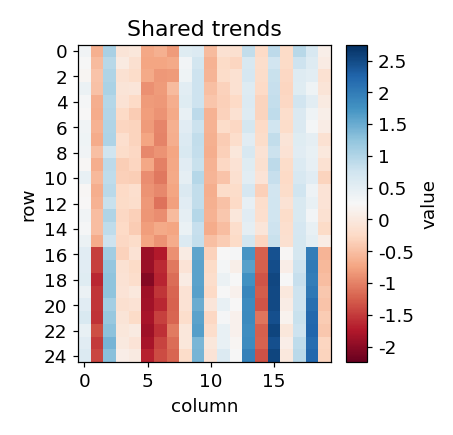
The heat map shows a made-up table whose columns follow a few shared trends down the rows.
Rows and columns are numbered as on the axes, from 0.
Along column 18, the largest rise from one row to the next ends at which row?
16
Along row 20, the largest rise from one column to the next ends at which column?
15
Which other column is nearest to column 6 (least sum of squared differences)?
5
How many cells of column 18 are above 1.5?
9
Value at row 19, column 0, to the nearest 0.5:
0.5
